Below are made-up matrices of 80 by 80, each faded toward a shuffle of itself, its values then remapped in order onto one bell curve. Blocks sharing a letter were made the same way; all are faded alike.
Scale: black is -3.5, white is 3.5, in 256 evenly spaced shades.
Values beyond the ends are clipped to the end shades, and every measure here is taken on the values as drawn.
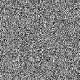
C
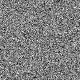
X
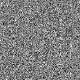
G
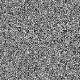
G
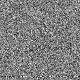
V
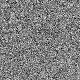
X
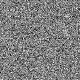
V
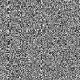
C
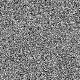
V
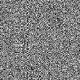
C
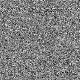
V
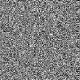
C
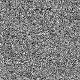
V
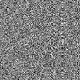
C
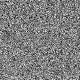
V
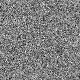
X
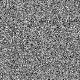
V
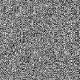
C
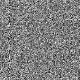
G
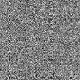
C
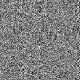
C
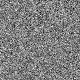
X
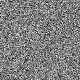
X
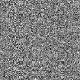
C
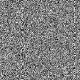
G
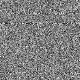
V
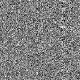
G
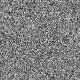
V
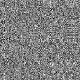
C
